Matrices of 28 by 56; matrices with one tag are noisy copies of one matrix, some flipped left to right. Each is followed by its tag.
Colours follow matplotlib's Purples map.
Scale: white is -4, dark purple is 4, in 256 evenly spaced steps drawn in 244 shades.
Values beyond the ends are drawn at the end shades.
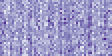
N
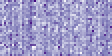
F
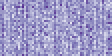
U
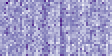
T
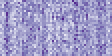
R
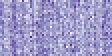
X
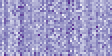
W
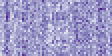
R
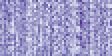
F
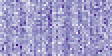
T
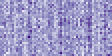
N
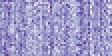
F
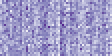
T
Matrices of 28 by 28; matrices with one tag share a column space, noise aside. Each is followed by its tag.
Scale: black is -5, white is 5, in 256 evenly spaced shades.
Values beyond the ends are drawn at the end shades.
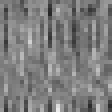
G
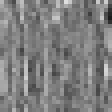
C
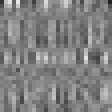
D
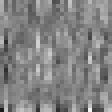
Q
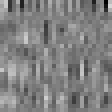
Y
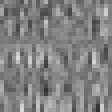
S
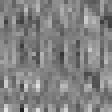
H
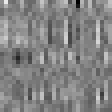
D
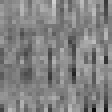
Q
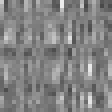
Y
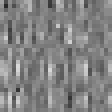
Y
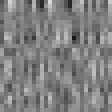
Y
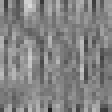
Q
